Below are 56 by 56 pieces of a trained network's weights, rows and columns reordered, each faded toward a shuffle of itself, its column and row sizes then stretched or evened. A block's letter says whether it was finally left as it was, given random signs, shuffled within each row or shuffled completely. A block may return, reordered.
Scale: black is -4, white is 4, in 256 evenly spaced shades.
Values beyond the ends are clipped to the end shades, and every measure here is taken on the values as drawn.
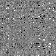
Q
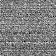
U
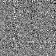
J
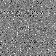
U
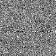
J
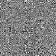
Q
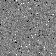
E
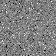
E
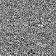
Q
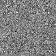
U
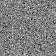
E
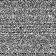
U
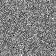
E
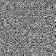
Q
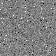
E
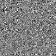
J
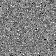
E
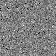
E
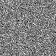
E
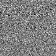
U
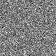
E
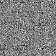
J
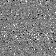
U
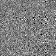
J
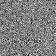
U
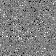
U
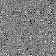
Q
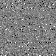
U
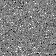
E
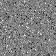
E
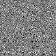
J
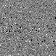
U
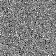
E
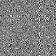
Q
